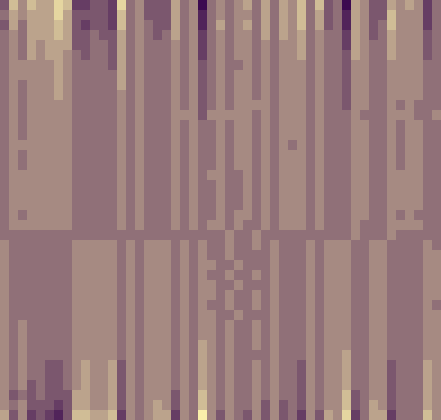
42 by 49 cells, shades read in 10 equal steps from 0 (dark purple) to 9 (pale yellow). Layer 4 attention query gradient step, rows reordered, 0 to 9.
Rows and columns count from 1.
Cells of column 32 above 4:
23
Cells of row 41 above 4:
25
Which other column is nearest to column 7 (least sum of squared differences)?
14
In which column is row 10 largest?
7
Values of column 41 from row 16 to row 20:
5 5 5 5 5
